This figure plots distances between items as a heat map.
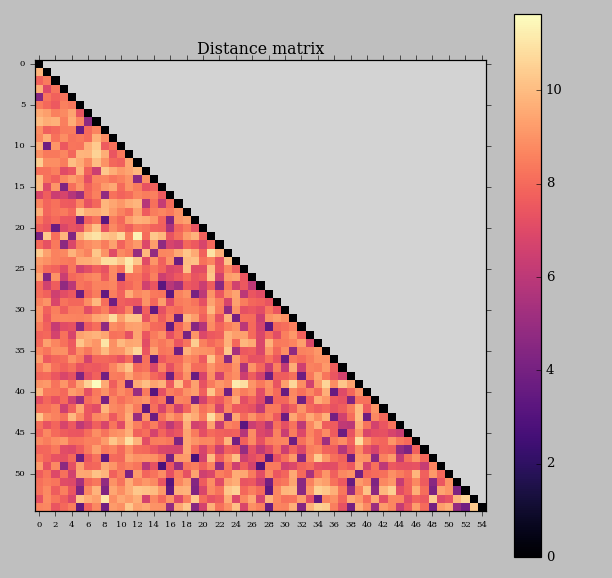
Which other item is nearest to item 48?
19
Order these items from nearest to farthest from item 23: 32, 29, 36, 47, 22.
36, 29, 47, 32, 22
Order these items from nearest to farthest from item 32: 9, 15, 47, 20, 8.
8, 20, 47, 15, 9
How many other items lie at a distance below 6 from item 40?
6
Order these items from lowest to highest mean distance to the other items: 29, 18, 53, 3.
3, 29, 53, 18
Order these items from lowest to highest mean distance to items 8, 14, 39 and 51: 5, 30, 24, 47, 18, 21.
5, 30, 47, 18, 21, 24
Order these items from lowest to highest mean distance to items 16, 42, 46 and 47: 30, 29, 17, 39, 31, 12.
17, 31, 30, 29, 12, 39
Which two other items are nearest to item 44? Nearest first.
25, 47
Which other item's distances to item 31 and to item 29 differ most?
9
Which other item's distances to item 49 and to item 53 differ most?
15
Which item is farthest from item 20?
7
